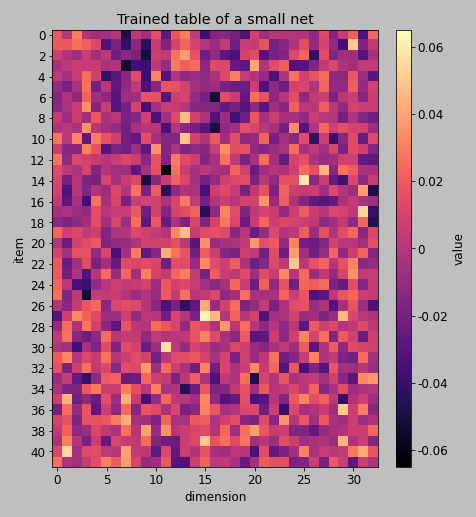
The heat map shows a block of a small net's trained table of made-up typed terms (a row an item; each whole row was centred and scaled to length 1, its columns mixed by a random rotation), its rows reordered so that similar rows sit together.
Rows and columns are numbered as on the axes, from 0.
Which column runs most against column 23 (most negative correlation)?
3
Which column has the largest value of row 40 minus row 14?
1
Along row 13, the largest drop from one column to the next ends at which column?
11
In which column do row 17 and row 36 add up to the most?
31
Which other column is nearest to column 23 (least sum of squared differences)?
6
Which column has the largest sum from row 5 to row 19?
13
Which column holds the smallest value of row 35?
29
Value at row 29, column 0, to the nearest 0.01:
0
